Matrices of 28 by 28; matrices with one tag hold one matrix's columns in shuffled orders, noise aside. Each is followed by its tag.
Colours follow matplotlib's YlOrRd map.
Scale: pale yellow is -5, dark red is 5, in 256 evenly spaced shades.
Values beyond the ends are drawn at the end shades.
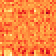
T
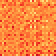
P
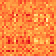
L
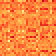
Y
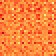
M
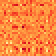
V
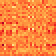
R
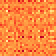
Y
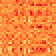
V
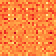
M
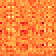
R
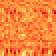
T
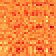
V
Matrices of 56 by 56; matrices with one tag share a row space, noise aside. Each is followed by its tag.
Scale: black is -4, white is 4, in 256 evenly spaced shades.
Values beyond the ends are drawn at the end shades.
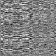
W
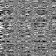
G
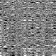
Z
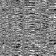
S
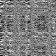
G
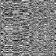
W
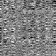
Z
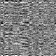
W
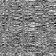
S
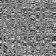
Z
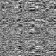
S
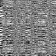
G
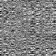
Z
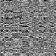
W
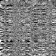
G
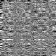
G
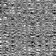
Z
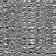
Z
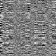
G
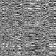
S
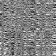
Z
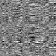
S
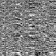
S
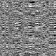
S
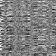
G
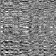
W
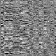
W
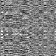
W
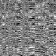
S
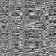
S
